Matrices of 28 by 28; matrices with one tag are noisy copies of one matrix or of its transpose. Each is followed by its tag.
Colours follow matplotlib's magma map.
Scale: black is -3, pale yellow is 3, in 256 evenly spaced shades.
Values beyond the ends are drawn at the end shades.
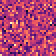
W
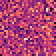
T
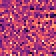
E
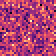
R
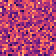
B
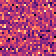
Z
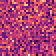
Z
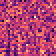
E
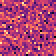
Z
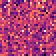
B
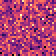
Z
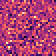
T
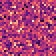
W
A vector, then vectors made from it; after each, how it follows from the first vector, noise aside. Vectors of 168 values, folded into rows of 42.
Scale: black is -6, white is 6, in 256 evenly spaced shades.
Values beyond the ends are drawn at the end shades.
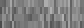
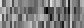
wrapped around, negated, scaled up.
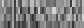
reversed, negated, scaled up.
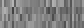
wrapped around, negated.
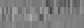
negated, partly zeroed.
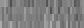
negated, partly zeroed.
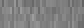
reversed, shrunk.
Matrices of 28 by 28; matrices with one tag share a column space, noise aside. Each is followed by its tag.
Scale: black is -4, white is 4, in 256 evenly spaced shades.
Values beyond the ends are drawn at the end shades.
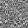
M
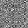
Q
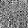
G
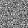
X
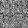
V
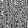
G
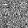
X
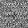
X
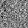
V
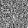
V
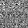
X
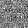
V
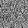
V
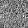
V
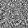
M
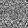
M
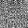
G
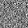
X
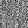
G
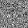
X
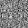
V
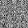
G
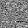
Q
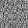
V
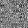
V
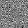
Q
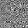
Q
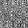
G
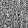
G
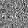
V
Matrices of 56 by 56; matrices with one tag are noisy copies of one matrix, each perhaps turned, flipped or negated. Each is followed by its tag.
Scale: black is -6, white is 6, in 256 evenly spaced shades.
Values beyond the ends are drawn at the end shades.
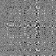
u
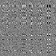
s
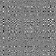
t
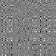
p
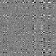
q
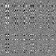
s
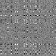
p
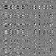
s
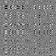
s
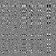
s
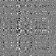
u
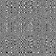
t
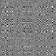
t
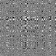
u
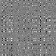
p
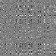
p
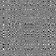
t
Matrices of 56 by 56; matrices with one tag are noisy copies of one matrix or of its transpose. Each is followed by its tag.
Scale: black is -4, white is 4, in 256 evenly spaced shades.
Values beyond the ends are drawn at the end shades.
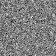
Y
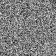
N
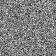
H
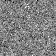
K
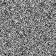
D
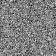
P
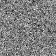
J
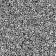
J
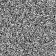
J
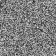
J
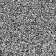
N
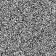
Y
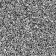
J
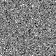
D
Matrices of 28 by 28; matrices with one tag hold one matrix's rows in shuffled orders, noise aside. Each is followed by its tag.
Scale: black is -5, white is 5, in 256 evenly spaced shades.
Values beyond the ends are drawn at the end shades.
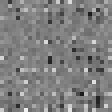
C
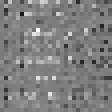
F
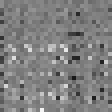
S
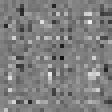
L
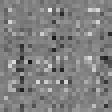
L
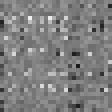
S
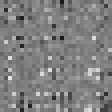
L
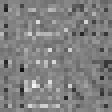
F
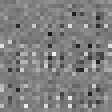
C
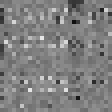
S
